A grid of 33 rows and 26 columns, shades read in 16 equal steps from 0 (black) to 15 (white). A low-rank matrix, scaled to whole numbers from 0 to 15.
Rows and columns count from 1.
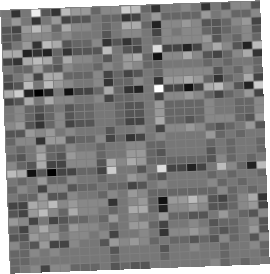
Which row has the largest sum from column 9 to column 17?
1
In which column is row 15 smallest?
4
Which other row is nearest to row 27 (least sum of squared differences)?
30
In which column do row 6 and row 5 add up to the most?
16
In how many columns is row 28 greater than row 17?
11
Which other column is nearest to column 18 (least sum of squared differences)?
17
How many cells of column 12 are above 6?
21
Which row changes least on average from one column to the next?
32
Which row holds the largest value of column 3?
10
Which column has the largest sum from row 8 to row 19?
6
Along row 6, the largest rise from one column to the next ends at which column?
26
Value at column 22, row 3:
5
